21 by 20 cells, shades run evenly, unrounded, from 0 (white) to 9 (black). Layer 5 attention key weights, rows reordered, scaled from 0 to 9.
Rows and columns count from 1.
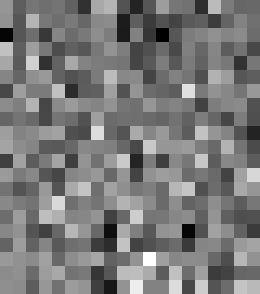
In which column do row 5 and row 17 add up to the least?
6
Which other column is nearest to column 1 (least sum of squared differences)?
13
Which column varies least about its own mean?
2
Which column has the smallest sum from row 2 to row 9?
3
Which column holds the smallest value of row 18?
10
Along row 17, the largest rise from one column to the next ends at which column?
15
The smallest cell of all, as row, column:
19, 12
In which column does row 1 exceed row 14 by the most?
7
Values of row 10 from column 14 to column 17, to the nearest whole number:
5 6 2 4
